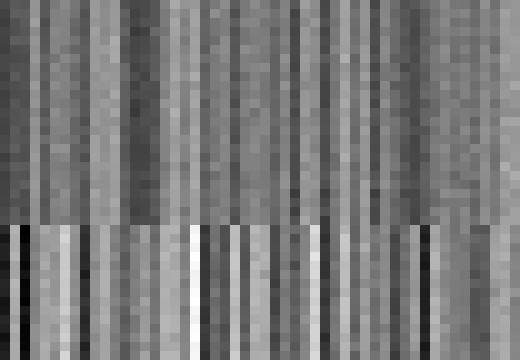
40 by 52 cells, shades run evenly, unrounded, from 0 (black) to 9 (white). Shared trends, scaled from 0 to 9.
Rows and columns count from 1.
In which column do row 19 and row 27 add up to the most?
20
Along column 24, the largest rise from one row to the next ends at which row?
26
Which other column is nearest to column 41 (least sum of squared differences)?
16
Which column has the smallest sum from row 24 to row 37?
3
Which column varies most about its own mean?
24
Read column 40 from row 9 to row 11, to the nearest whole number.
4 3 4
